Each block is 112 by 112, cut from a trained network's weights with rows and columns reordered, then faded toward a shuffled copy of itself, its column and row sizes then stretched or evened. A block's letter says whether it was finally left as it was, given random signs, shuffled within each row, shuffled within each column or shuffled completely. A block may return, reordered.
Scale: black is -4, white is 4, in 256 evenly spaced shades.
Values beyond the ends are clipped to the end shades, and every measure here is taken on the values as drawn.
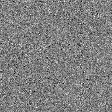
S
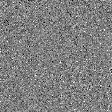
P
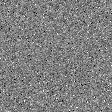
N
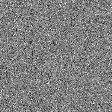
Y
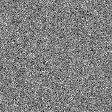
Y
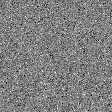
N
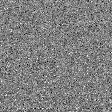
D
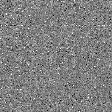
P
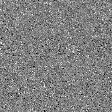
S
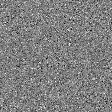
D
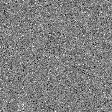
Y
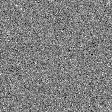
N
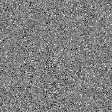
P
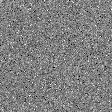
N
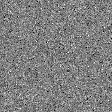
Y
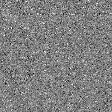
S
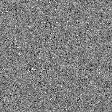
S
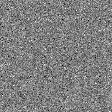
S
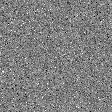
N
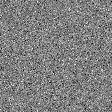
N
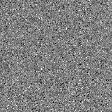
P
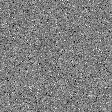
N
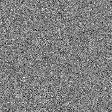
S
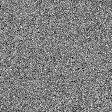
D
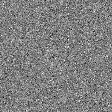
Y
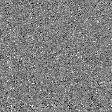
S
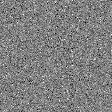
Y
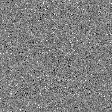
S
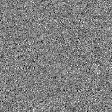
P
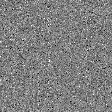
Y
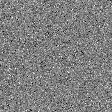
N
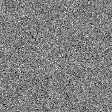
Y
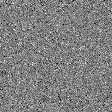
D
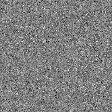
S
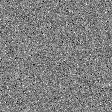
N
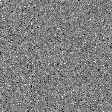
Y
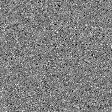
D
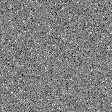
N
